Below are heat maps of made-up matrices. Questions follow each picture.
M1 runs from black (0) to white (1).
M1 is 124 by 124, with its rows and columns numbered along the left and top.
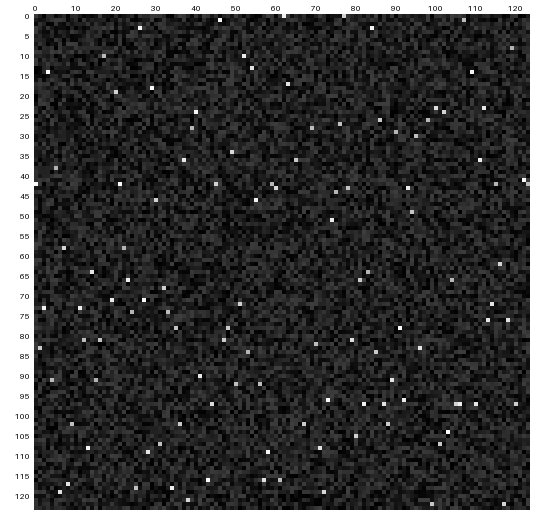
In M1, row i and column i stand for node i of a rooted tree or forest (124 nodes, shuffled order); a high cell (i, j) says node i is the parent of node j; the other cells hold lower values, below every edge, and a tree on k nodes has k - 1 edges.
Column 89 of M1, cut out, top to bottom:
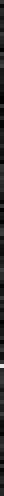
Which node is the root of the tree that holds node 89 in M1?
42
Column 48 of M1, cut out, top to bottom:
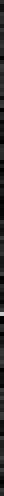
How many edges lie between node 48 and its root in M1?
6
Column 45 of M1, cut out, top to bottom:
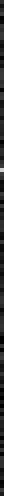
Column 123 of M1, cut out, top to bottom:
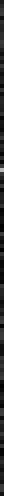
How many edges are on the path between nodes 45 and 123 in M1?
2
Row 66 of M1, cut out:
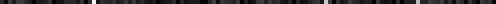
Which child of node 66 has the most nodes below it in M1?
81
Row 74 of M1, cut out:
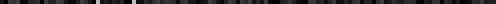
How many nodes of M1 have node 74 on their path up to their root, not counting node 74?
11
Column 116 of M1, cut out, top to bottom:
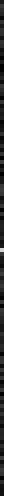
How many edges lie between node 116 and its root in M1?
3
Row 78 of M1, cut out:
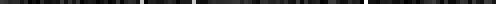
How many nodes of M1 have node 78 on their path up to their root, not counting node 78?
6
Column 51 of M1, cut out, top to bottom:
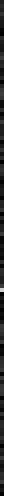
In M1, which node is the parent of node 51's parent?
119
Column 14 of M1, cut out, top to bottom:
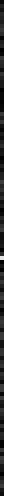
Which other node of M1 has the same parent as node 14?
83
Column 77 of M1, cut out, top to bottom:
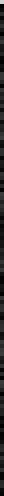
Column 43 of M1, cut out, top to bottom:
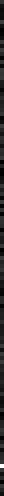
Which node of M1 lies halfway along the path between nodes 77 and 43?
62
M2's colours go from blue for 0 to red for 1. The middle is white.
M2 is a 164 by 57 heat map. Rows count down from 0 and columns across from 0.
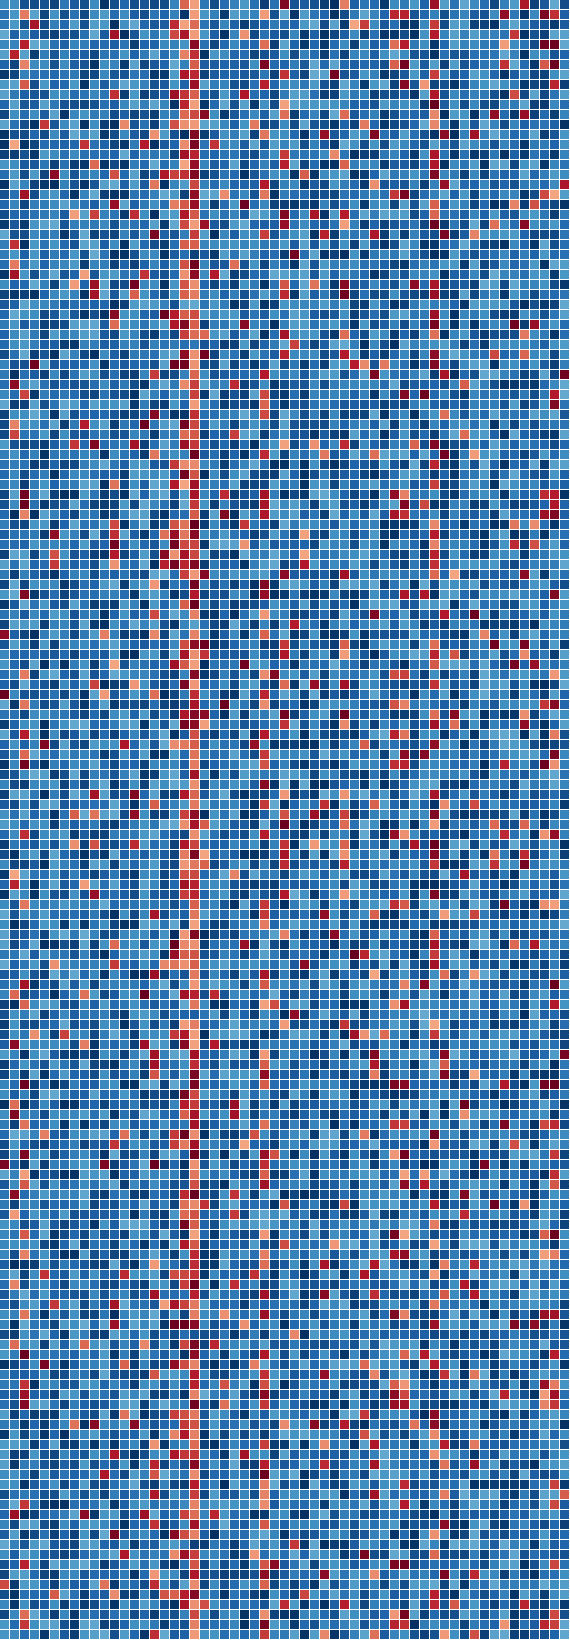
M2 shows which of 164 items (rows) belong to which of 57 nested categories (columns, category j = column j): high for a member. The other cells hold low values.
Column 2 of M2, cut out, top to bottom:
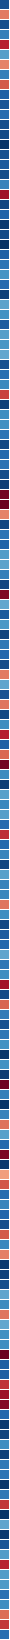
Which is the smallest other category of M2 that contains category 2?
40
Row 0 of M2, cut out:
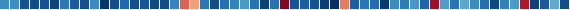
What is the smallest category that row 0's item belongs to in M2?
52
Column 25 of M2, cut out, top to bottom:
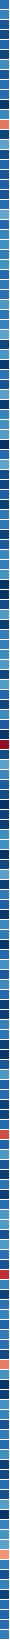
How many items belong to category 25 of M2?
6
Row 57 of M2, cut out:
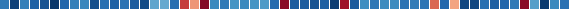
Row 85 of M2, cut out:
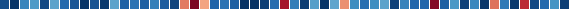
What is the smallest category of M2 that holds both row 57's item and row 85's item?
20
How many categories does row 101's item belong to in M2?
1
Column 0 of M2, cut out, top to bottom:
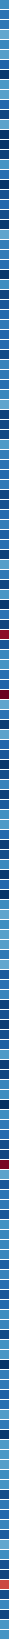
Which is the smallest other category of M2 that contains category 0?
10
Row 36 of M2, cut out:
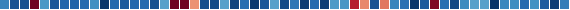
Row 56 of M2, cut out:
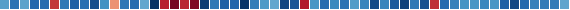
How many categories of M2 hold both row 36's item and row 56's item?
4
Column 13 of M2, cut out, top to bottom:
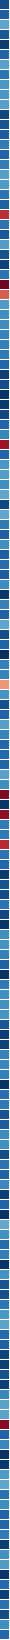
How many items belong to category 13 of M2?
9
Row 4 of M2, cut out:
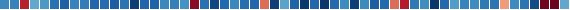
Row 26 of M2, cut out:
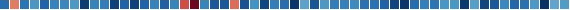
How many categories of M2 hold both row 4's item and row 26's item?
1
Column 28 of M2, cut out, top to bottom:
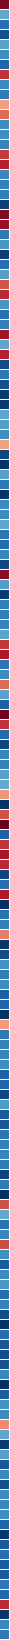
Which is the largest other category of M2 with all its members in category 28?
34
